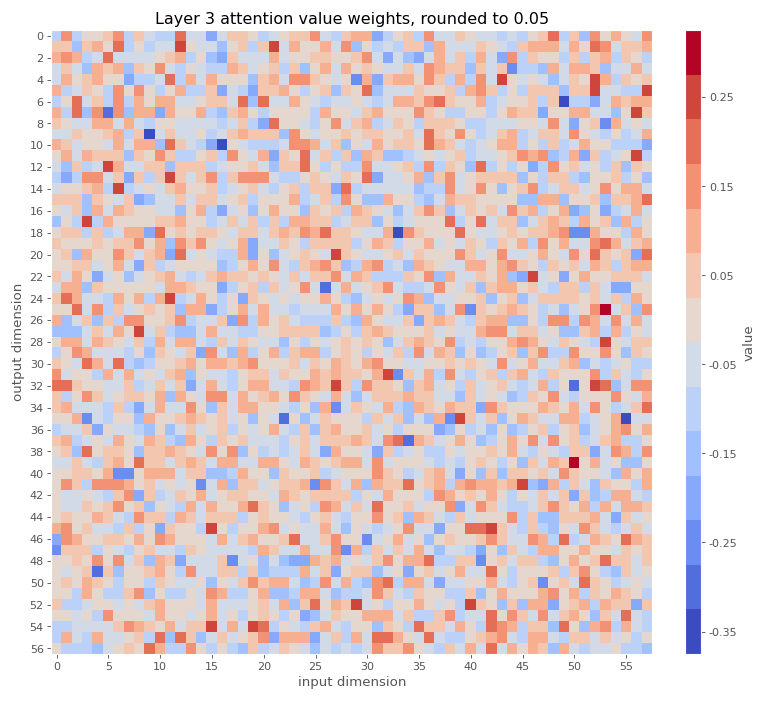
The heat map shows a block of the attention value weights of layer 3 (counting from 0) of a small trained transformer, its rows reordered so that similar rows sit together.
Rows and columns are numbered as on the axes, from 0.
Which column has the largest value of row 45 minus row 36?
42
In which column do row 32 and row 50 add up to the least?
50
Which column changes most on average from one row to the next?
34
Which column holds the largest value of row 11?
56
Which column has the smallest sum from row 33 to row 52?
30
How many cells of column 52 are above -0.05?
41
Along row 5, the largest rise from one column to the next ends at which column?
57
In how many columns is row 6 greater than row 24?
23
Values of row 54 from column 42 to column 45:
0.2 0.15 0.1 -0.1
